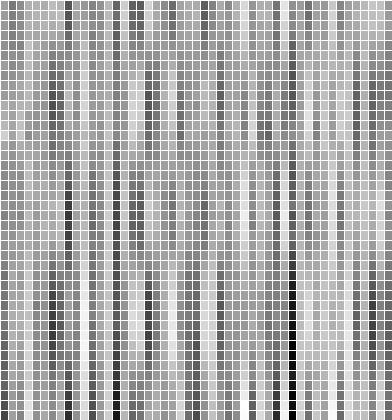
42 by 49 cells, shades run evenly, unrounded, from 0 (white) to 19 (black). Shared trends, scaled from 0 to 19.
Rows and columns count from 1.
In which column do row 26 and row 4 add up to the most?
15
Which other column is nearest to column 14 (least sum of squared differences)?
46
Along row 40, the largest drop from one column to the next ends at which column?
38
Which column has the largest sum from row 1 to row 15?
37
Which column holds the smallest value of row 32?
11
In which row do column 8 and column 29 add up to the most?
33
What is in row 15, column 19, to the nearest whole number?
10
